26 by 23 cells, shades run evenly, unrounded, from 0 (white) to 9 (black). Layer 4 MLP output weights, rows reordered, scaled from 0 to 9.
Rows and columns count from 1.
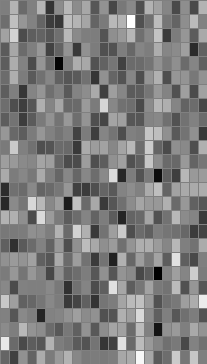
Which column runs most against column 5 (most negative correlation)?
14
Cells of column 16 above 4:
18
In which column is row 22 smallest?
23
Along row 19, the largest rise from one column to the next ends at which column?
21
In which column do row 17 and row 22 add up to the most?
11
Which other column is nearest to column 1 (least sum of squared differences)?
6
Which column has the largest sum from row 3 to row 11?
3
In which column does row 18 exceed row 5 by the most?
2
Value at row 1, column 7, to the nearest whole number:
4
